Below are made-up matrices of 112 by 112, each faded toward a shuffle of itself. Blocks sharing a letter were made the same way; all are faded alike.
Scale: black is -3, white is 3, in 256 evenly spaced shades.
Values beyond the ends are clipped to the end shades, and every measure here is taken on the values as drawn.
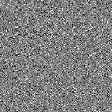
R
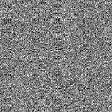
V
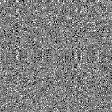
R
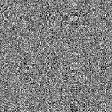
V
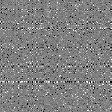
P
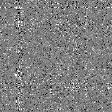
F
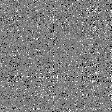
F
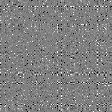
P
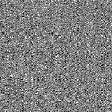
R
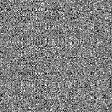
V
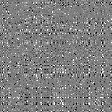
P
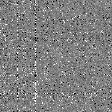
F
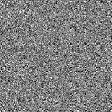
V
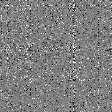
F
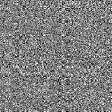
V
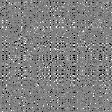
P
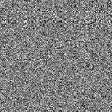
V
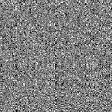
V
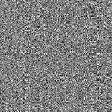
V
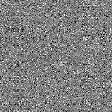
R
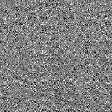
R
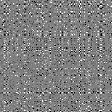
P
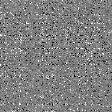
F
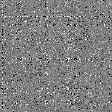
F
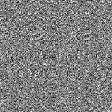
V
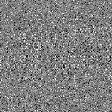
R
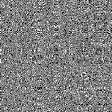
R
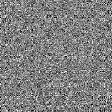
V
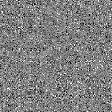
R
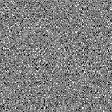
R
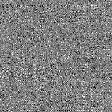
R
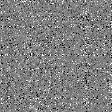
F
